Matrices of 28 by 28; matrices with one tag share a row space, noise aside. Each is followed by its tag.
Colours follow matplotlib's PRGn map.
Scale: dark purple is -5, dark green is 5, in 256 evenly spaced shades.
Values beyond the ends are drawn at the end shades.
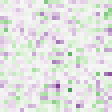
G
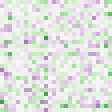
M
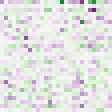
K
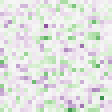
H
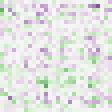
H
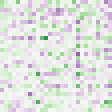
G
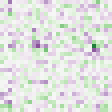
M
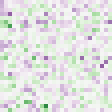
M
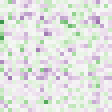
H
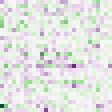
H
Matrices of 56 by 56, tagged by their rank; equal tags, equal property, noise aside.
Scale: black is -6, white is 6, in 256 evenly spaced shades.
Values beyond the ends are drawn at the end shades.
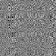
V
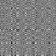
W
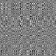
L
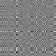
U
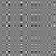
U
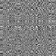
L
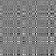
U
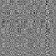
V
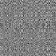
V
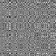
V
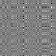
U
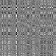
U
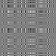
U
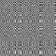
U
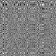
W
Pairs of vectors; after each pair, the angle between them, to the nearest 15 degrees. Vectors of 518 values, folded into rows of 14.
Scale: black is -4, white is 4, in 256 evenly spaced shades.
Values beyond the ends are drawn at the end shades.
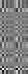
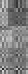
135 degrees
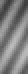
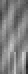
45 degrees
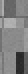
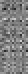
90 degrees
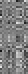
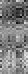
135 degrees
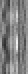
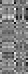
90 degrees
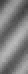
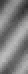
15 degrees
